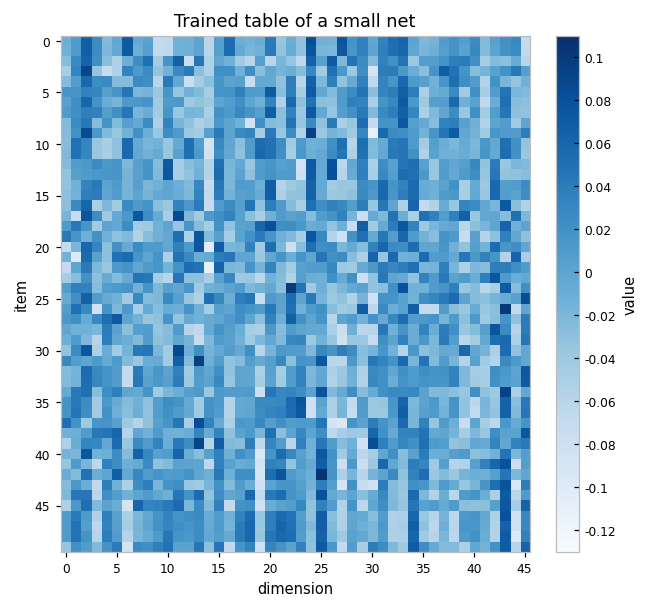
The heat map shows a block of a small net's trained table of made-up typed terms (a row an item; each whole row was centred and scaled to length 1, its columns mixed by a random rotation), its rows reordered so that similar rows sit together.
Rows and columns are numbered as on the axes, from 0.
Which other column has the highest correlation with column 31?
24
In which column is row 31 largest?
13
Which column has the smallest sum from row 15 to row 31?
14
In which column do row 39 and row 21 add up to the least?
29
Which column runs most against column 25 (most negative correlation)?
38
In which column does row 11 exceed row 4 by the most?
12
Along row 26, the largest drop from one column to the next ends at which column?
44
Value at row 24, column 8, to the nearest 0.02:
0.02
